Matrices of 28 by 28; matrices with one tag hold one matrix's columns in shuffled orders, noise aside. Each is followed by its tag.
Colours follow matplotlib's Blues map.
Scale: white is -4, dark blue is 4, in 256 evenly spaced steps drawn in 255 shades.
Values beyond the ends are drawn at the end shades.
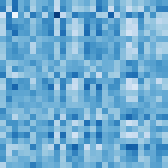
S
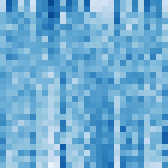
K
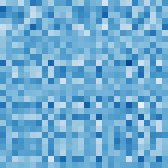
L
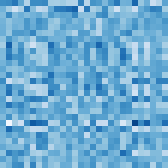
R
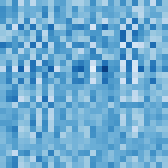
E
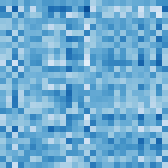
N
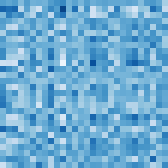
N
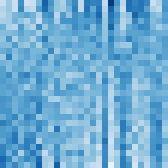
K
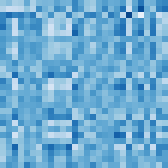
S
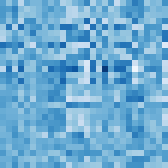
E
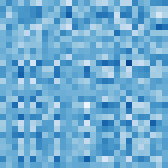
L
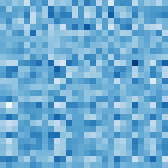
L
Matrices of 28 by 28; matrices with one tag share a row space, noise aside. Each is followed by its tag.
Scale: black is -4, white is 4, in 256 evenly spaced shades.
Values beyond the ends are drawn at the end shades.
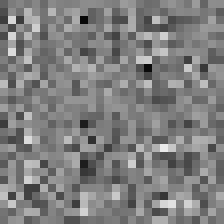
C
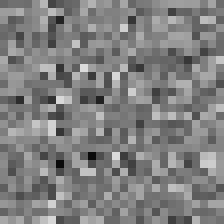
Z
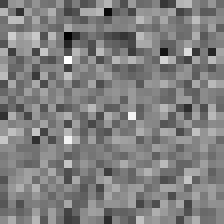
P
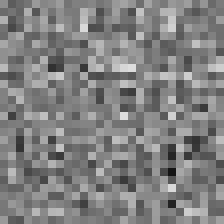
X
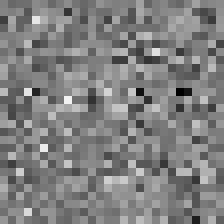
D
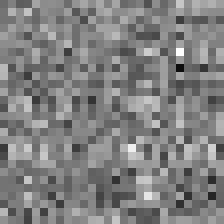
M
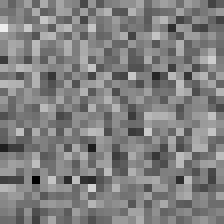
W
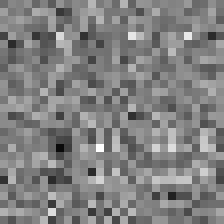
Z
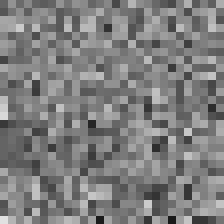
W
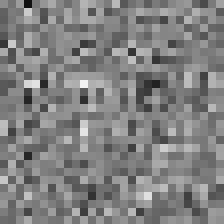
C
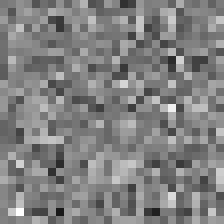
X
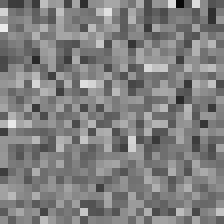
W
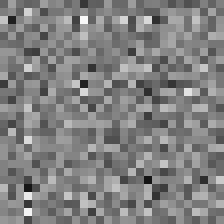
C
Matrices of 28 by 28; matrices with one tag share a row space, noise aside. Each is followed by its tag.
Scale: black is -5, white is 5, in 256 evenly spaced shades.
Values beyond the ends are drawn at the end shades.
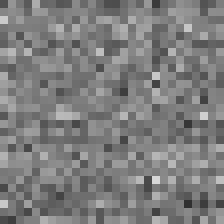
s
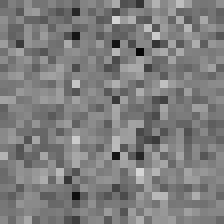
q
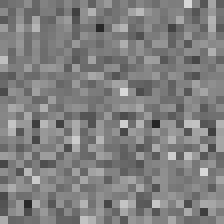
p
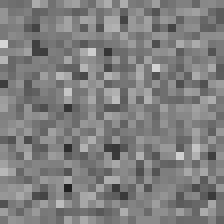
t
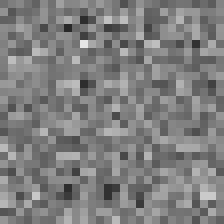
t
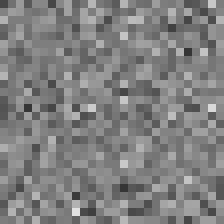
p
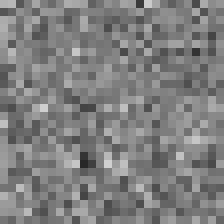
t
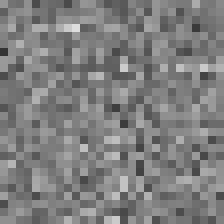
t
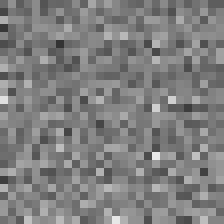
s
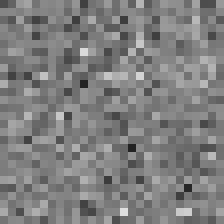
t
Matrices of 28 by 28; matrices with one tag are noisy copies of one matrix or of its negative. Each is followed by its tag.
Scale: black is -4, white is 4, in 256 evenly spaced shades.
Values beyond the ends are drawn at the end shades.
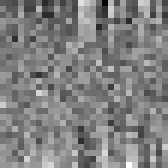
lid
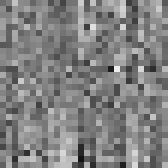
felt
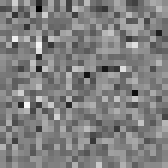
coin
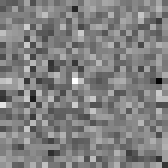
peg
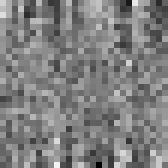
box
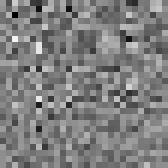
coin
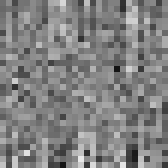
felt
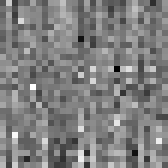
felt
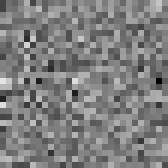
peg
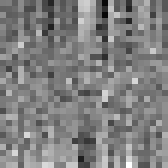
lid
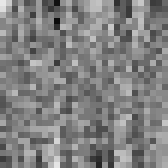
box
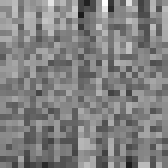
lid
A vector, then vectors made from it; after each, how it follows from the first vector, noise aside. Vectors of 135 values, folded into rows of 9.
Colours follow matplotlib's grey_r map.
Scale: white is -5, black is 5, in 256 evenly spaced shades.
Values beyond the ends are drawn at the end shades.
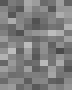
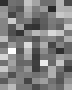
scaled up.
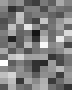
reversed, scaled up.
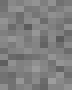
reversed, negated, shrunk.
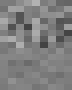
reversed, negated, partly zeroed.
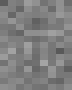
shrunk.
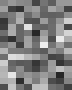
reversed, scaled up.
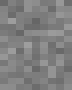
shrunk.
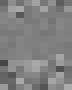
reversed, negated, partly zeroed.
